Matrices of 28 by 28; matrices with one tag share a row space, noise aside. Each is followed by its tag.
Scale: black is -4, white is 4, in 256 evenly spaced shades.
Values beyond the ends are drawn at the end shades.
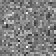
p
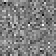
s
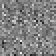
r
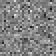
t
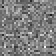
t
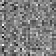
r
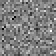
t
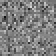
s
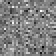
p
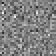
r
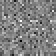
r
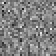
r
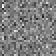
r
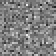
p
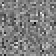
r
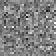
p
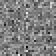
p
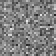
p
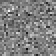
p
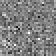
s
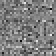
t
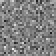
r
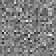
t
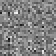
s
